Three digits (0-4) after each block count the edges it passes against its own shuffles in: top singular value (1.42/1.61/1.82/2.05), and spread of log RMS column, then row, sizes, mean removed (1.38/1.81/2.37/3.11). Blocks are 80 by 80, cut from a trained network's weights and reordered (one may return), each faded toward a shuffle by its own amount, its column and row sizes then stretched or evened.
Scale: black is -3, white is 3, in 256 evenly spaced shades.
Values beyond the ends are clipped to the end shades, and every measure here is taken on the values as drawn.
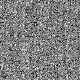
0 0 2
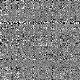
2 3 4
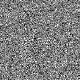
0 1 1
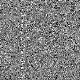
0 2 1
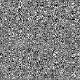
2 3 2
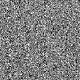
1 2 0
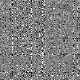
1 4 2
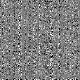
0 4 2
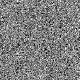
0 1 0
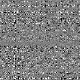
0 2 4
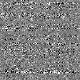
0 2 4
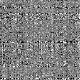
2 1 4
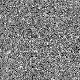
1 0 1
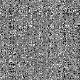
0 2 3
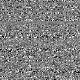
1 1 4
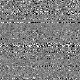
1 2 4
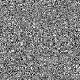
2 1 2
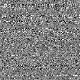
1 0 4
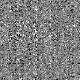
0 2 3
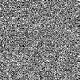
3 1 1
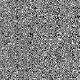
1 3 3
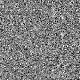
1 0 1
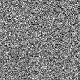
1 0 1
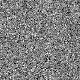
0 1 0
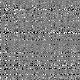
0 3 4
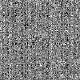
2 2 2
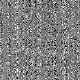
1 4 1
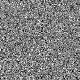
1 0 1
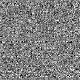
3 0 3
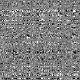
2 3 4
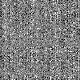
2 1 2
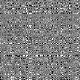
4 3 4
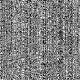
3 2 1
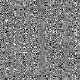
1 4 2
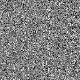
0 3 0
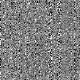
1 4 1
